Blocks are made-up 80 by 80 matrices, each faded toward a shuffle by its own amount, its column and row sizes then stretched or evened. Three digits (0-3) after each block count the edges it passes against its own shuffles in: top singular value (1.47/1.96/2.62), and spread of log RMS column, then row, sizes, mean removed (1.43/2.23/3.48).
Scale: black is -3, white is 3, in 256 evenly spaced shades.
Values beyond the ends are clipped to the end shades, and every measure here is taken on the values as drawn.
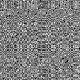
3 0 1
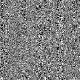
1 2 0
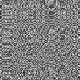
3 1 0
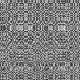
3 1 2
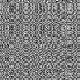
3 1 0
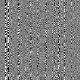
3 3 0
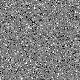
1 0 0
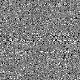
1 0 2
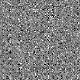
1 2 1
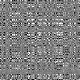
3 2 3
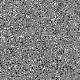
0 1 1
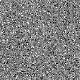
1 1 1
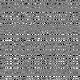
3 1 3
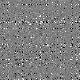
0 2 2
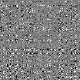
1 2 3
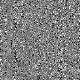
0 2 0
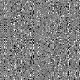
2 2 0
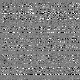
1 1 3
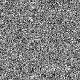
1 0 1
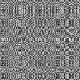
3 2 2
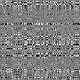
3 1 3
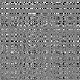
3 2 3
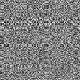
3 0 2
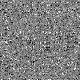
1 0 1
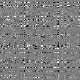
2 2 3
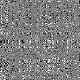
2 2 2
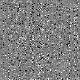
1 2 1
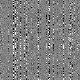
2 3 1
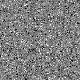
1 0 0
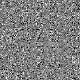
1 2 1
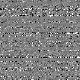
1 1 3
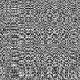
3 1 2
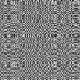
3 2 2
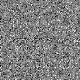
1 1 1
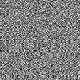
2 0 1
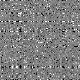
2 1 2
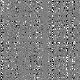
1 3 2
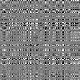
3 2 3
